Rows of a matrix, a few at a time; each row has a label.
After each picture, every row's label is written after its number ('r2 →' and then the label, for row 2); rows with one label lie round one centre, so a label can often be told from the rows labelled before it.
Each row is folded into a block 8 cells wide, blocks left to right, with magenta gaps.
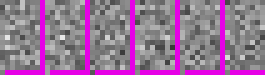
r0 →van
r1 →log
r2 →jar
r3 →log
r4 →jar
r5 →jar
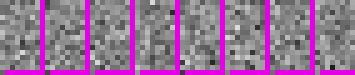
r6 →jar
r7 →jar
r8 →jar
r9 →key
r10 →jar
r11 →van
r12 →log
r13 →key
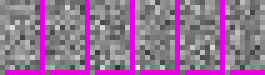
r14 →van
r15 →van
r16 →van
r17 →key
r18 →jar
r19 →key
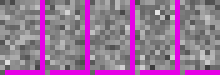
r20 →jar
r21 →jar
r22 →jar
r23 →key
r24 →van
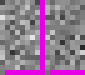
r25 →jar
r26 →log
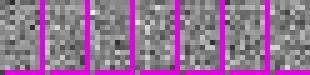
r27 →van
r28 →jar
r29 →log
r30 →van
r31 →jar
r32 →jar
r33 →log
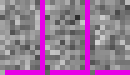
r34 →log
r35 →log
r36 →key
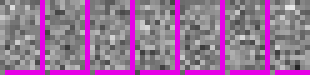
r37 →jar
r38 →key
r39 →jar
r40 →van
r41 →jar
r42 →log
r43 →van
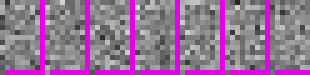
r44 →log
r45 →key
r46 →jar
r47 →key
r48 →key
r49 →van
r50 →van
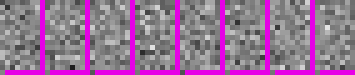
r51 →jar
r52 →van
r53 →jar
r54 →van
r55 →log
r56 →log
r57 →key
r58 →van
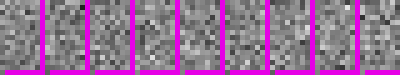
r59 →key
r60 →log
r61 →van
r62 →jar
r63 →log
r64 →jar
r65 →jar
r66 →van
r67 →log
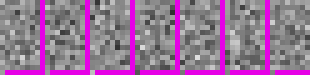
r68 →van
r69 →log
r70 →log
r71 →van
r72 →jar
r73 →key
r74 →key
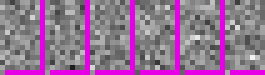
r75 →jar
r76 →van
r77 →key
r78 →van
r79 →log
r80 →van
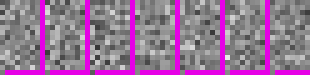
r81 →jar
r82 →key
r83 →jar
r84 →log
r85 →log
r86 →jar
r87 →van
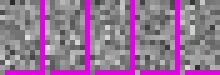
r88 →jar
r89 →log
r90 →log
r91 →log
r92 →van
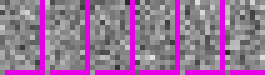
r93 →jar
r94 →log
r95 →van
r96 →jar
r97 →key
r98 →key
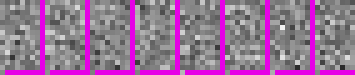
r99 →log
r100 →log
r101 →van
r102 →key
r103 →log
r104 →van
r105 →van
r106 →van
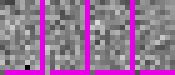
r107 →van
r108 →van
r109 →van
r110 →jar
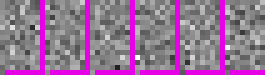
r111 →van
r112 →key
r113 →van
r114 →jar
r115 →van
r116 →log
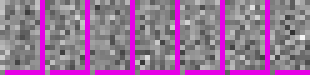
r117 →key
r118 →jar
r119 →key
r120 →van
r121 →key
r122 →jar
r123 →jar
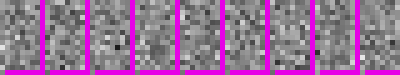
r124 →log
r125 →key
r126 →log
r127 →key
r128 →key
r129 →log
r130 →van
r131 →key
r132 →jar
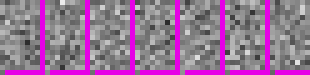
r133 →log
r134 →key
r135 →jar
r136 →jar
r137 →jar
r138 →key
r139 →log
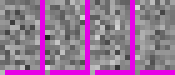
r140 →van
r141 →key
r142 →van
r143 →key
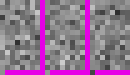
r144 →log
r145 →log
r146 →key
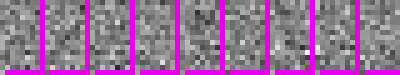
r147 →van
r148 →van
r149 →van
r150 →van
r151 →log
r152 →jar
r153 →log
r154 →log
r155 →jar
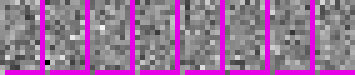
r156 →key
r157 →jar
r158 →van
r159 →jar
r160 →key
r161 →key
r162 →log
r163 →key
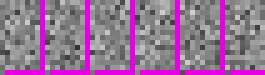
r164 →van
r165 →key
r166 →key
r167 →log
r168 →jar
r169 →van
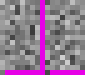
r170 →van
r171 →jar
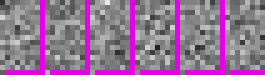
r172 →jar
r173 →van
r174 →key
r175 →jar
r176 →jar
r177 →log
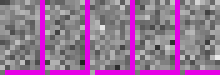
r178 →jar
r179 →jar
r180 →van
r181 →jar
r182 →key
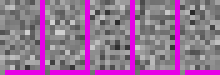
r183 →van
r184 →van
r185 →log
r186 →log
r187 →van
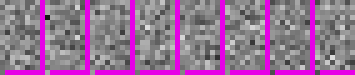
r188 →van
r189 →log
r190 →jar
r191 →key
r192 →log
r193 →log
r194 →jar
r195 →jar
